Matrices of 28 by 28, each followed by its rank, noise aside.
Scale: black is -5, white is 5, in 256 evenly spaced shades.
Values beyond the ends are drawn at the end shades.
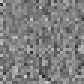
six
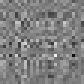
three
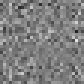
six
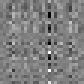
two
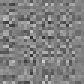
three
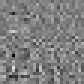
four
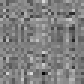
three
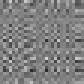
two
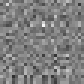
four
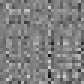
four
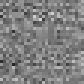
six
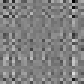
two
